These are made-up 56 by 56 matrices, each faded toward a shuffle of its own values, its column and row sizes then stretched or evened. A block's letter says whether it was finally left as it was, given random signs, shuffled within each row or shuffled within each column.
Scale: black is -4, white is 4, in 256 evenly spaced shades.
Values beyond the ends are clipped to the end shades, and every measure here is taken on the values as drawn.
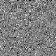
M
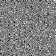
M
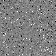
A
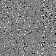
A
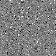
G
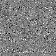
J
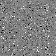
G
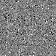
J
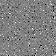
M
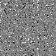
G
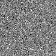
A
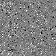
A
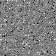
A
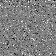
J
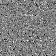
J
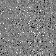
G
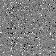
G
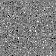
M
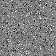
A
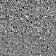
G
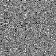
M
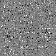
G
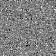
G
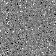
A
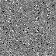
A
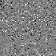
M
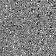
A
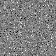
A
